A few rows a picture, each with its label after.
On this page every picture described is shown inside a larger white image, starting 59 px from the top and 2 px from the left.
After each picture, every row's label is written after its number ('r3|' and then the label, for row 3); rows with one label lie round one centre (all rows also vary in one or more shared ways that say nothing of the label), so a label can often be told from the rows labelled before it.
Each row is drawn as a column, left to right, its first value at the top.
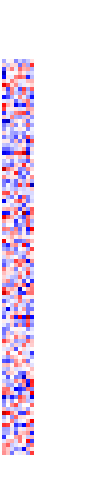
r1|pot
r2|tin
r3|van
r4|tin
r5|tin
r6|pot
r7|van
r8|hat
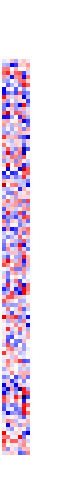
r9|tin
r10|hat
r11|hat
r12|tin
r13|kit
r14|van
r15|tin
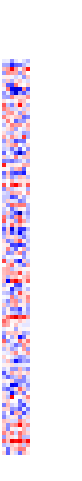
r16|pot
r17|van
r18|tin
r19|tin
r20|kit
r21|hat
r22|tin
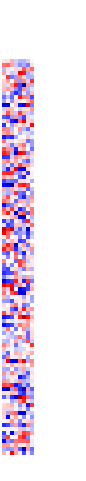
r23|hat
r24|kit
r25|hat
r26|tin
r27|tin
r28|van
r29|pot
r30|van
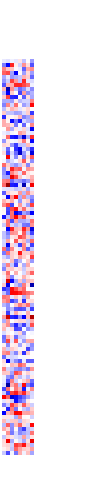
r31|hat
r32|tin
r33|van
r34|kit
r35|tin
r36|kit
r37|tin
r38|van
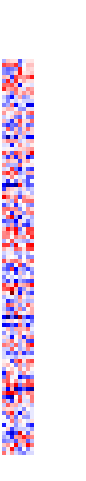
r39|pot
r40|kit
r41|hat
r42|kit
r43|van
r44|kit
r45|kit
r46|kit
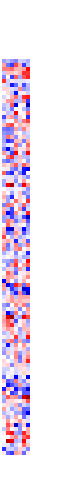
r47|van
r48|van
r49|van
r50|tin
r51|hat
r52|kit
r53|tin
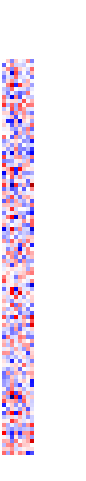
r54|pot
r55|tin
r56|pot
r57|hat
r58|tin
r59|pot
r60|kit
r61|van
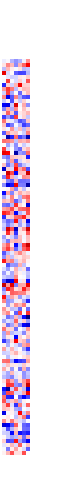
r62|hat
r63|van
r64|hat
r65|pot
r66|tin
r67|pot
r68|kit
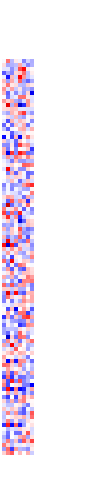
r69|pot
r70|hat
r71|pot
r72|hat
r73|tin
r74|tin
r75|pot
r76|tin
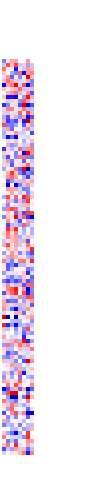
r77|van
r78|kit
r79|van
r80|kit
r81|hat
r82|pot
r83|kit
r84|hat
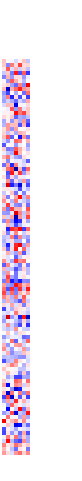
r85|hat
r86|tin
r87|van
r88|hat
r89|pot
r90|hat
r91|pot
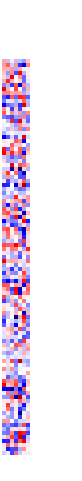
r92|hat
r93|van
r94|kit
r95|pot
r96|kit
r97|pot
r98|hat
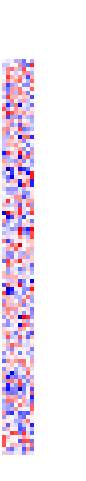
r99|kit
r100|tin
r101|pot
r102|pot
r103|kit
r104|van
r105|hat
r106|van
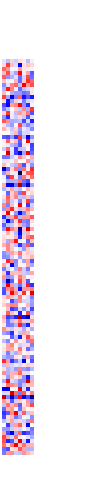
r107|kit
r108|hat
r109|hat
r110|kit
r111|hat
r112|tin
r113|tin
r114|van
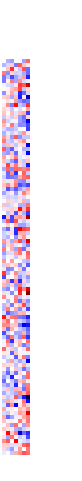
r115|hat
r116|pot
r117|van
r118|pot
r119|hat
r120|tin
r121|hat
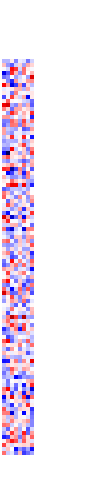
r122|pot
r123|pot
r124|hat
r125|van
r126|pot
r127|van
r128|van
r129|kit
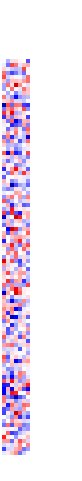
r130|tin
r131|pot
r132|pot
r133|tin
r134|kit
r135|van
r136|kit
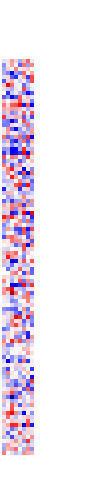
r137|pot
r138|tin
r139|van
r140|van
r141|pot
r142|hat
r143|hat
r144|tin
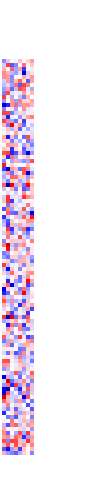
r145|tin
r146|kit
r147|van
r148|kit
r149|van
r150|pot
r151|pot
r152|kit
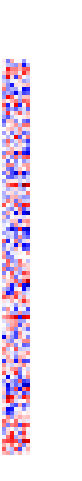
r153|hat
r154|tin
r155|kit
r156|hat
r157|tin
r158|tin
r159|tin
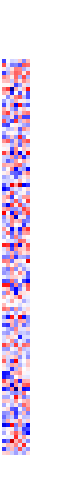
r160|pot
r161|pot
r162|tin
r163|kit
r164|hat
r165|kit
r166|hat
